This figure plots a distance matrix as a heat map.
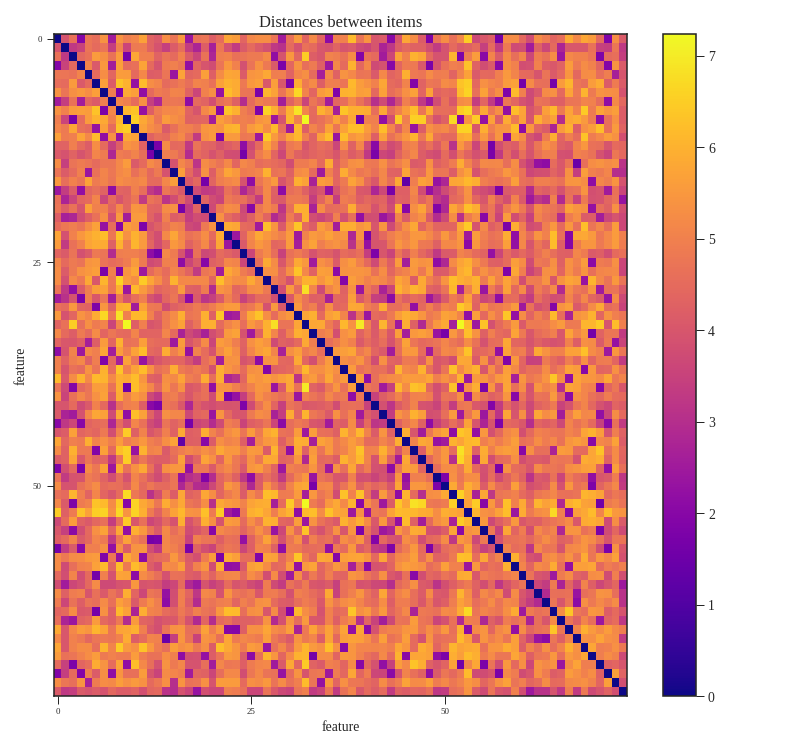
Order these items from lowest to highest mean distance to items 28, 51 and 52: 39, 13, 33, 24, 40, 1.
39, 1, 13, 24, 40, 33
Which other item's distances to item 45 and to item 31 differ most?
16
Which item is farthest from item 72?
32
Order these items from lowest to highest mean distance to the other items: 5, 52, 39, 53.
39, 5, 52, 53
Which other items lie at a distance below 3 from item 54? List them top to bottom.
32, 44, 47, 51
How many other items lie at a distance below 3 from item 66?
7
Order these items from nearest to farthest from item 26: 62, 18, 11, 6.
6, 11, 18, 62
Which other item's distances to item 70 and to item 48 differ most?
52
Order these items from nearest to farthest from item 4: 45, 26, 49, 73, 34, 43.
34, 73, 43, 49, 26, 45
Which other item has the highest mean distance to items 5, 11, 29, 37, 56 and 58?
53
